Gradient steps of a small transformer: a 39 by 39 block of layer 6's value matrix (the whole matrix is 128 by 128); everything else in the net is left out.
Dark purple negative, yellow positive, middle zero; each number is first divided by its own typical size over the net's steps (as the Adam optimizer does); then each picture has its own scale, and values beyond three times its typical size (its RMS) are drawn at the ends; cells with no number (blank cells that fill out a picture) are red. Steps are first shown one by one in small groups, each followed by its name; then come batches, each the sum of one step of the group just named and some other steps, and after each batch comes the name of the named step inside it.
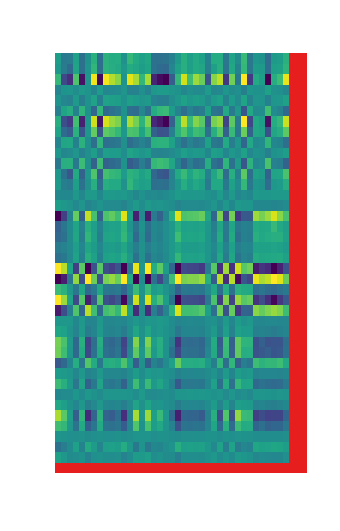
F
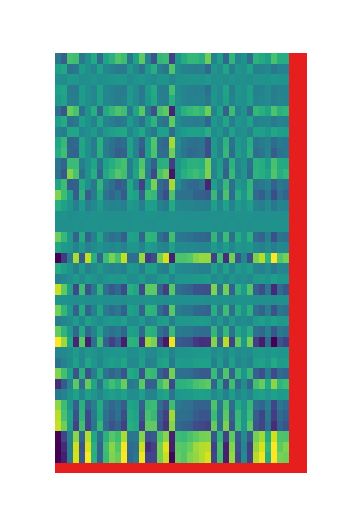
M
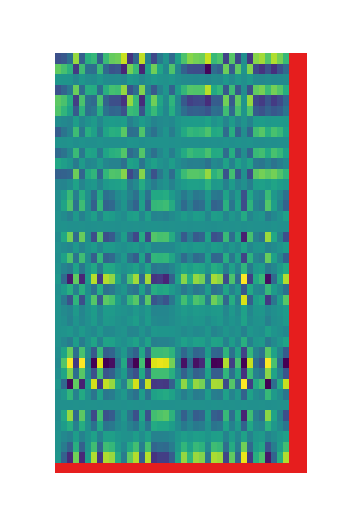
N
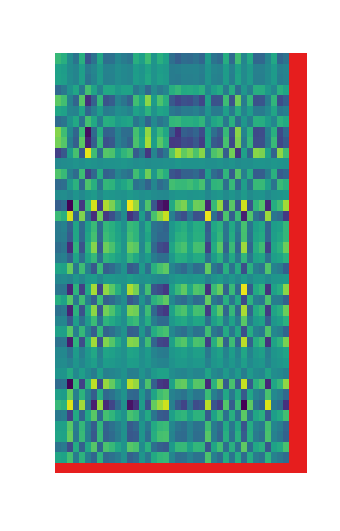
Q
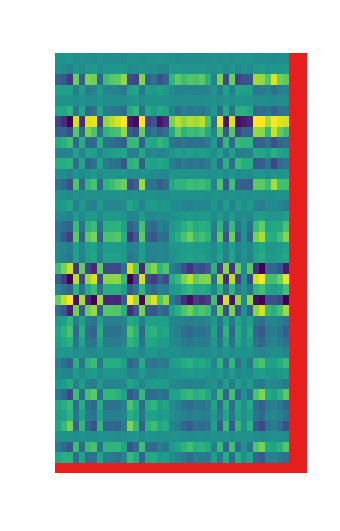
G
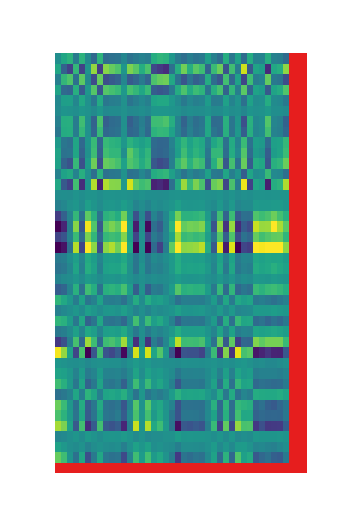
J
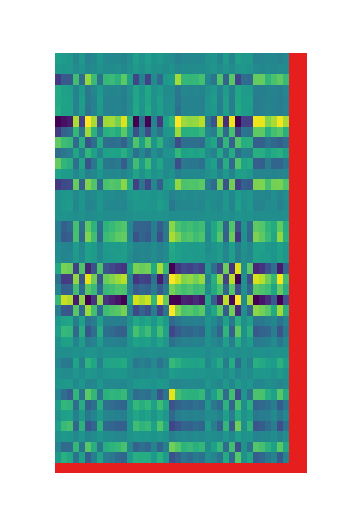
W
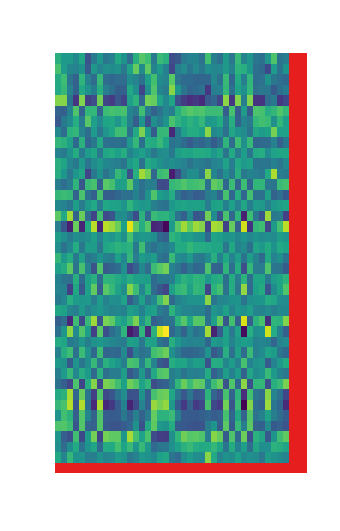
Q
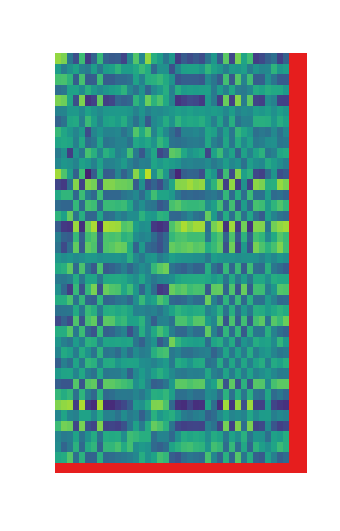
Q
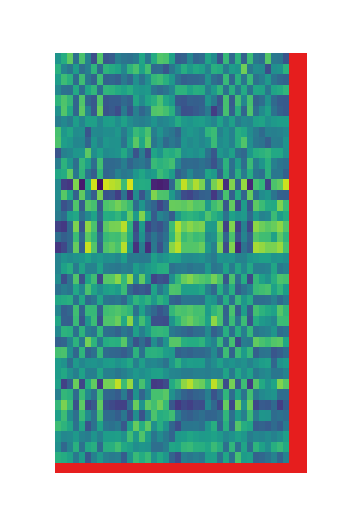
J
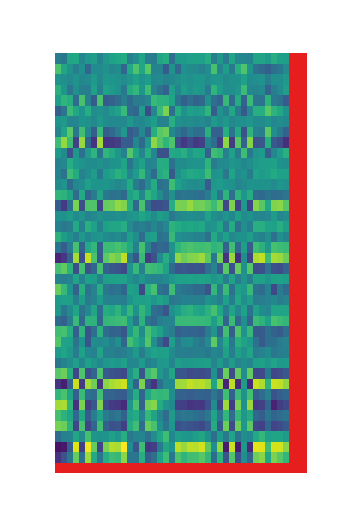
M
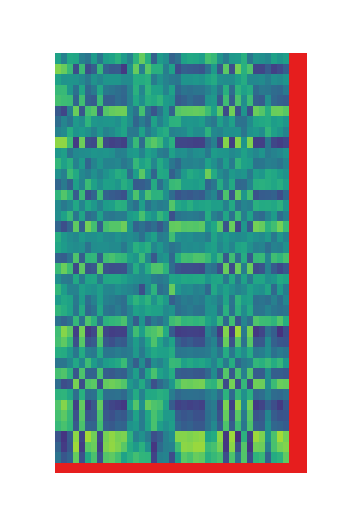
M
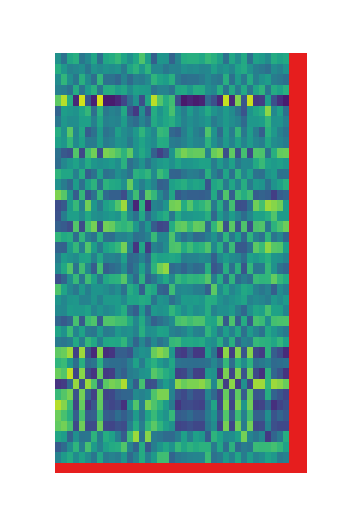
J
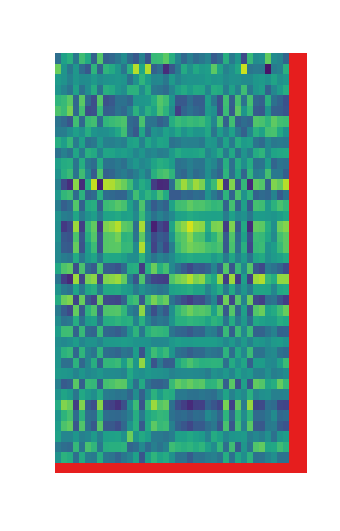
G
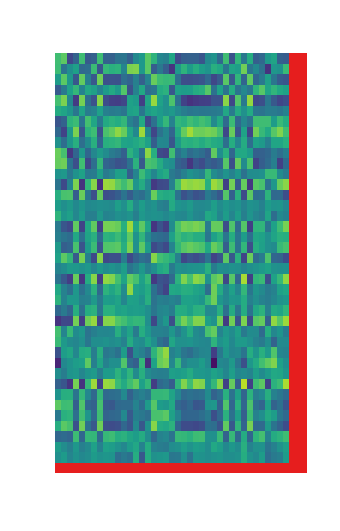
N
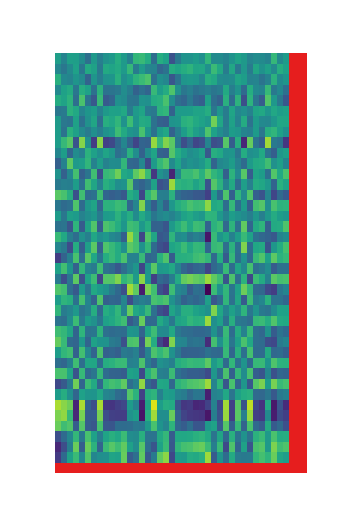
M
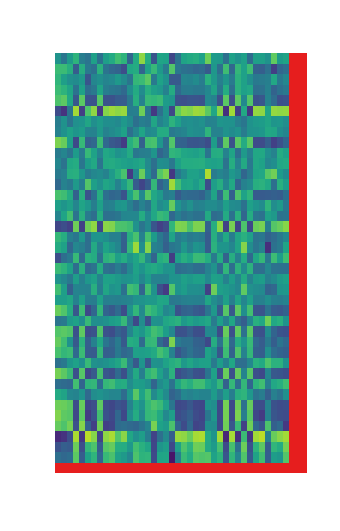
M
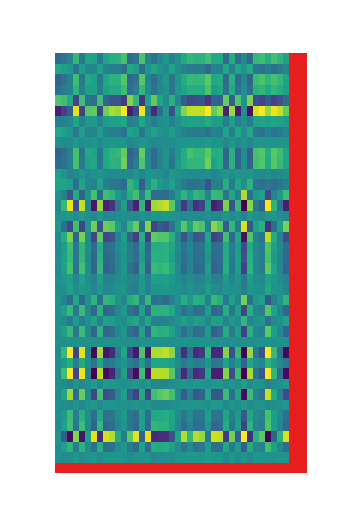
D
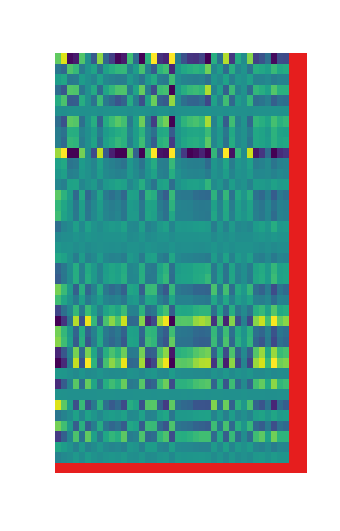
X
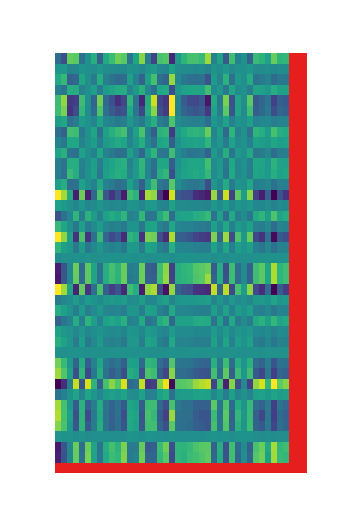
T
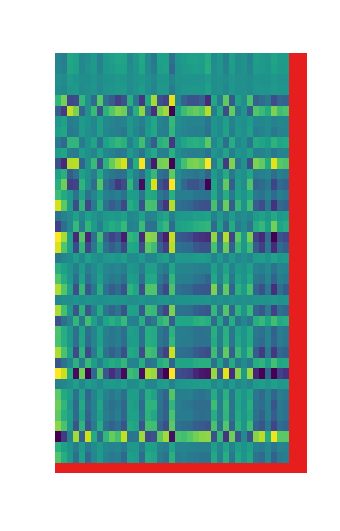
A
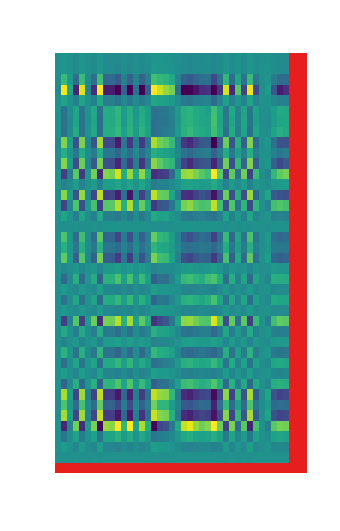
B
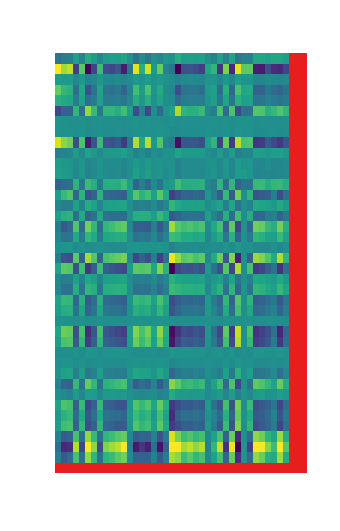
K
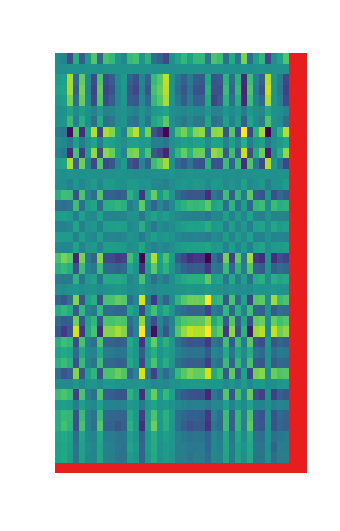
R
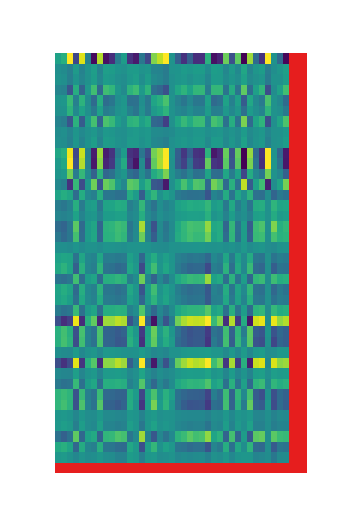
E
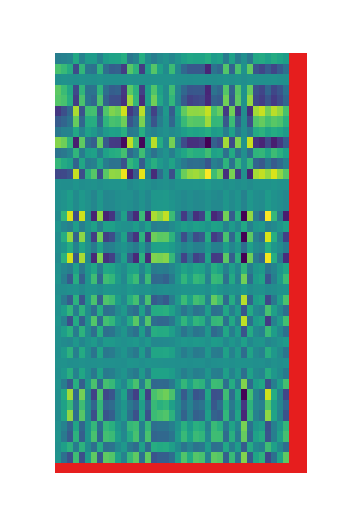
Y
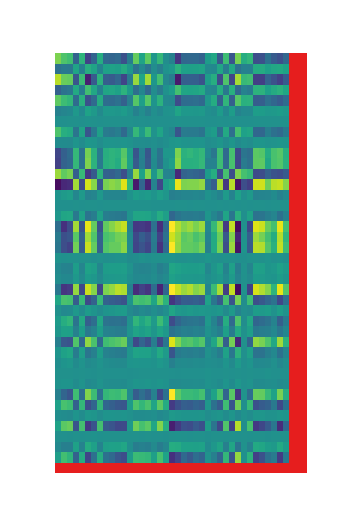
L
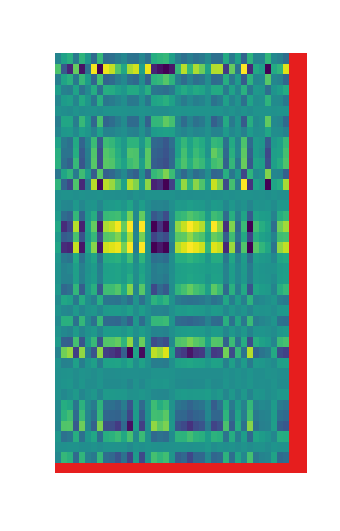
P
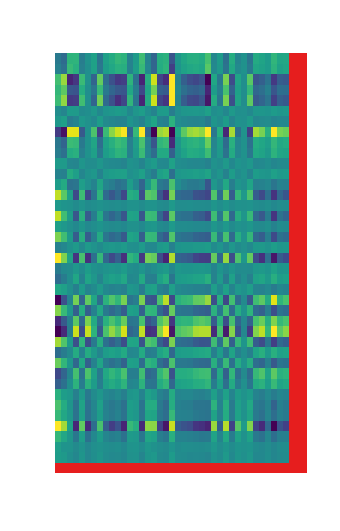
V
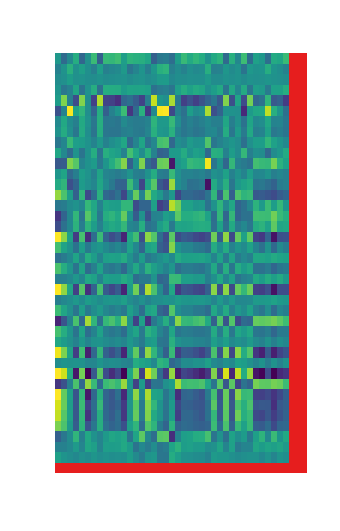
A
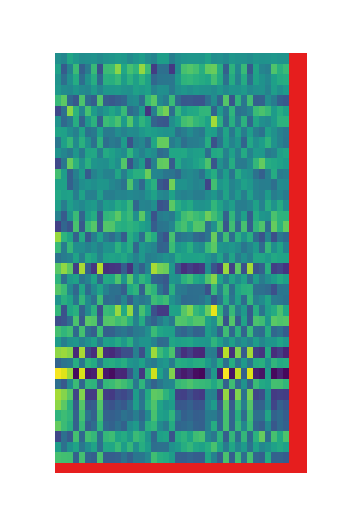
A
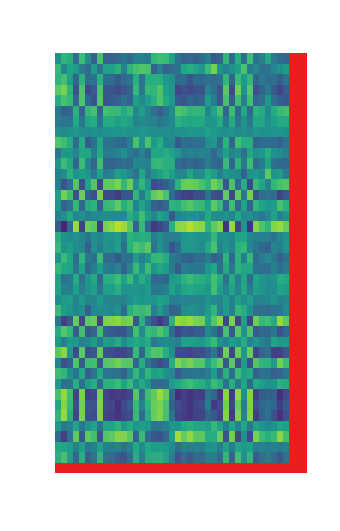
B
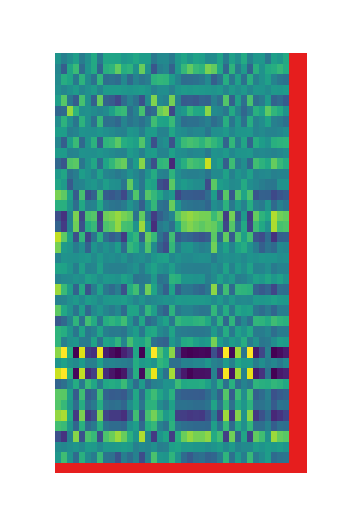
A
